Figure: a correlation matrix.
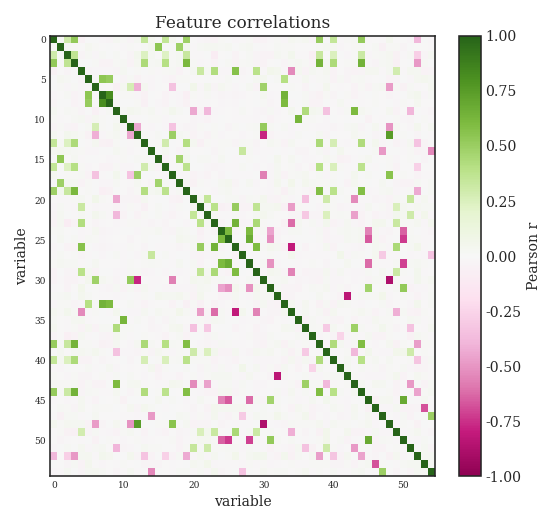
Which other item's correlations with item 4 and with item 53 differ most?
46
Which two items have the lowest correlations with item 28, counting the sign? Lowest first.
50, 45
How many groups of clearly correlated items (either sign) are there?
12
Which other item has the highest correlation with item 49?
26
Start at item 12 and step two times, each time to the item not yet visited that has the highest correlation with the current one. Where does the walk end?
17
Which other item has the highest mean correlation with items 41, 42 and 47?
54
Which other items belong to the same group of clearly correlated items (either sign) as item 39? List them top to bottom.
9, 20, 22, 36, 43, 51
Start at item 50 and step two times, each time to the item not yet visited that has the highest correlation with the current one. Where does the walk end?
31
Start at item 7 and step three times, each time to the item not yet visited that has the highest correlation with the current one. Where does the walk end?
5
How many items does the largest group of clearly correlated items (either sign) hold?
10
